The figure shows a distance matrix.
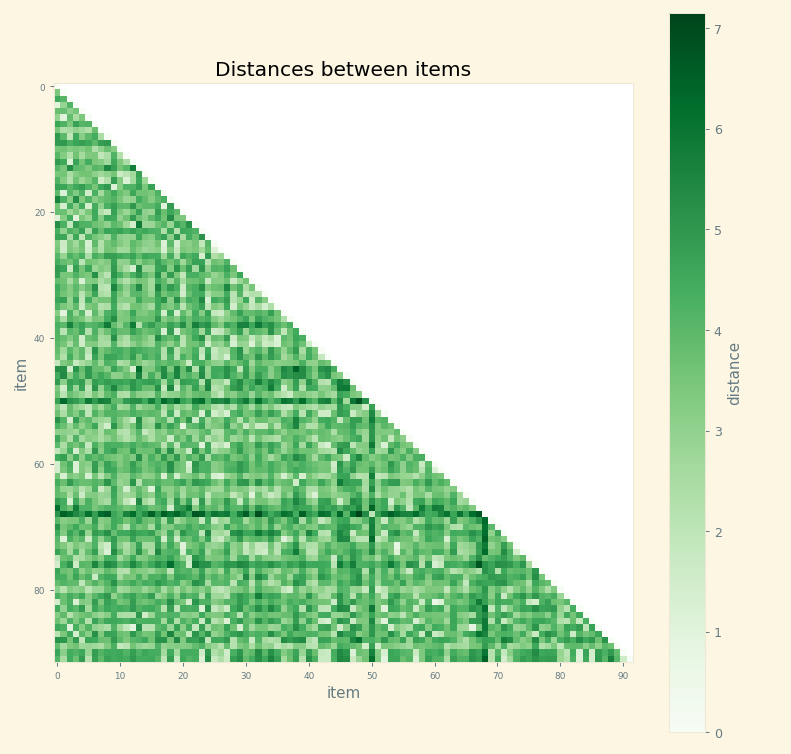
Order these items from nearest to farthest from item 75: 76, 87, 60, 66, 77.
60, 76, 87, 77, 66
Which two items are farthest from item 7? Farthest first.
68, 50
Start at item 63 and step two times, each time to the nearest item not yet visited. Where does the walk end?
13
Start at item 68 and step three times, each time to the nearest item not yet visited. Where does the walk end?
59
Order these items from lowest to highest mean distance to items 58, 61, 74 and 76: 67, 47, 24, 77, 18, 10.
10, 24, 77, 47, 18, 67
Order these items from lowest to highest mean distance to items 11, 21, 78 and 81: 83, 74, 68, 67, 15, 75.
75, 15, 83, 74, 67, 68
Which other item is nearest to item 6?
78
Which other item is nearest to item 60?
82
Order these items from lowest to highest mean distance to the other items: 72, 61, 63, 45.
72, 61, 63, 45
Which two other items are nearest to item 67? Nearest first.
18, 56
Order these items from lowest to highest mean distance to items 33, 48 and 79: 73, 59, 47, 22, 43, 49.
73, 49, 43, 59, 47, 22
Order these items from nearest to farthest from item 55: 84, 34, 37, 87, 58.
84, 87, 58, 37, 34
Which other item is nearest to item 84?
14
